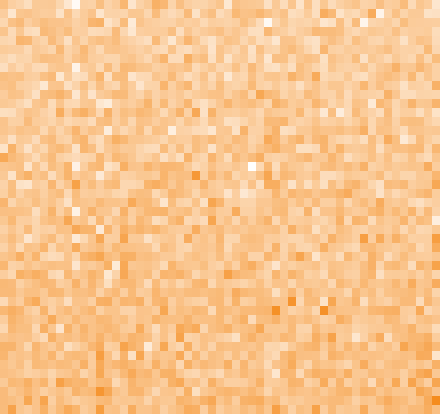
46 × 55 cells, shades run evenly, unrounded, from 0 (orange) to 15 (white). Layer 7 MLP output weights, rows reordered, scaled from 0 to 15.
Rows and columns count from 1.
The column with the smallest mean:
16
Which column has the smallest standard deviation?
28
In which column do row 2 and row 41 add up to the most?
48
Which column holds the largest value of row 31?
14
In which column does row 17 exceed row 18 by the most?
1
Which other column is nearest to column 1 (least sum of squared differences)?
39
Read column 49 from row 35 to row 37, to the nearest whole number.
5 6 8
